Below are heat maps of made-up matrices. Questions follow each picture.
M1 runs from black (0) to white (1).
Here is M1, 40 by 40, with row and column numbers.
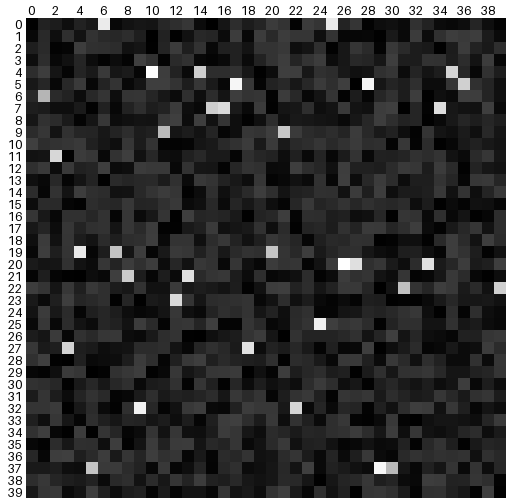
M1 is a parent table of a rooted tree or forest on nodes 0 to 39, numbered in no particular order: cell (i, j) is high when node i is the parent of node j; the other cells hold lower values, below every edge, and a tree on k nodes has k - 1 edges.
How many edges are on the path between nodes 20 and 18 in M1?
2
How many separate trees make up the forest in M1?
6
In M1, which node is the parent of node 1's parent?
0
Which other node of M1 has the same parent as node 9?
22
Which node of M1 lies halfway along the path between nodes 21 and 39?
32
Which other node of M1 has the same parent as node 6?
25
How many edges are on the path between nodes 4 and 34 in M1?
3
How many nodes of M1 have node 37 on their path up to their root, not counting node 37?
6
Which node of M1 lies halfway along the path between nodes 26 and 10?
19
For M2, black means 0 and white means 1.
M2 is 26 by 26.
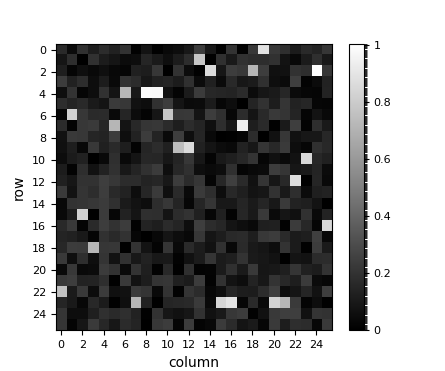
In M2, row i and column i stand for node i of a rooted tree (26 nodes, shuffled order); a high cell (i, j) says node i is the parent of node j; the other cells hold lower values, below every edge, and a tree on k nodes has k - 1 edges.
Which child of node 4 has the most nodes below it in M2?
6
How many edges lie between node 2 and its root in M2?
5
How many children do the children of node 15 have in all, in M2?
3
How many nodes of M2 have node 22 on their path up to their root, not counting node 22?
2
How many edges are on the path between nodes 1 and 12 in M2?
4
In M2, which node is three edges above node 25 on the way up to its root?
10
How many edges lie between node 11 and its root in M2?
2
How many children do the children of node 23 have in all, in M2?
4
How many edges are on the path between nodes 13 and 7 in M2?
5
